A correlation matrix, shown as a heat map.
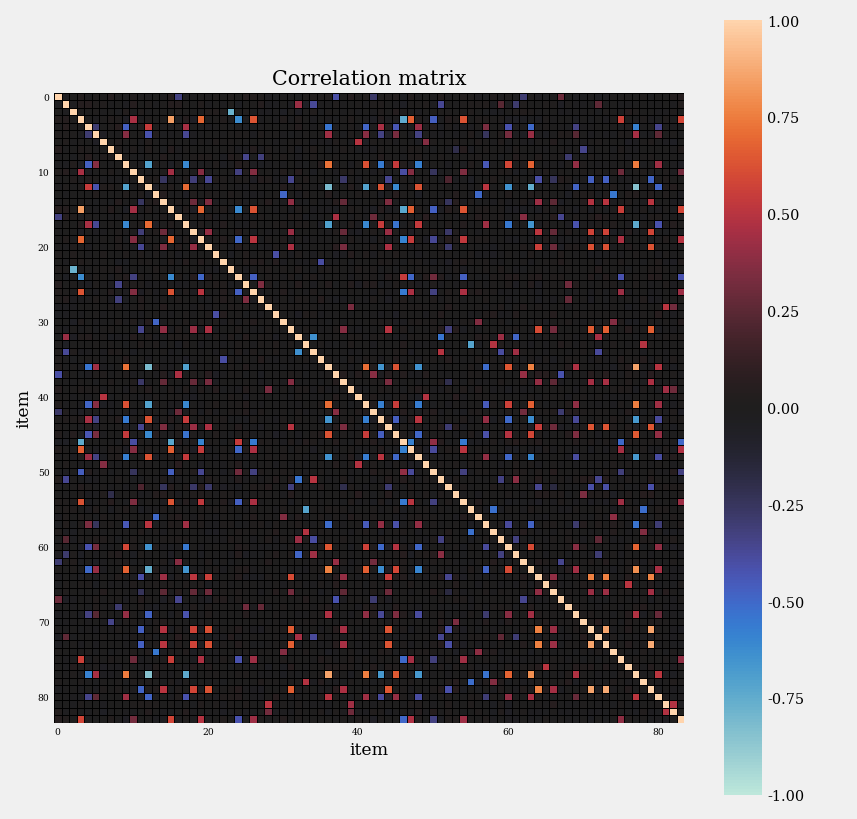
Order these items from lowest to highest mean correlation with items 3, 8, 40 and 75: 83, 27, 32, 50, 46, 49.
46, 50, 27, 32, 49, 83
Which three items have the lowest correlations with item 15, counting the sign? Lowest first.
46, 24, 50
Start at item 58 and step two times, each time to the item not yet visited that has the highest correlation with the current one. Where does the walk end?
78
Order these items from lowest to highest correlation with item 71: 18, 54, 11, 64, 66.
11, 54, 66, 18, 64
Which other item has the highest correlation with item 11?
52
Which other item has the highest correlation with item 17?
12
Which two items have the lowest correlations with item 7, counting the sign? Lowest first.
70, 53
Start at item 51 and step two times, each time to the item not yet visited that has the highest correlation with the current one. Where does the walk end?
61
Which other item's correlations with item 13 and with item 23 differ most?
2
